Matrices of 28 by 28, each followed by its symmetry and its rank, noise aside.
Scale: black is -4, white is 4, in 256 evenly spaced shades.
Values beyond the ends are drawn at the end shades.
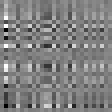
no symmetry, rank one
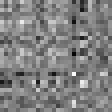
symmetric, rank three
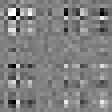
symmetric, rank one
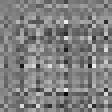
antisymmetric, rank two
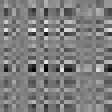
no symmetry, rank one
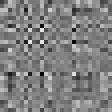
symmetric, rank two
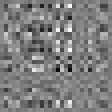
no symmetry, rank two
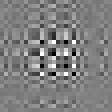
symmetric, rank one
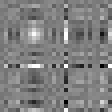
symmetric, rank one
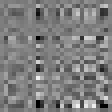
no symmetry, rank two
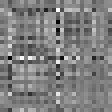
antisymmetric, rank two
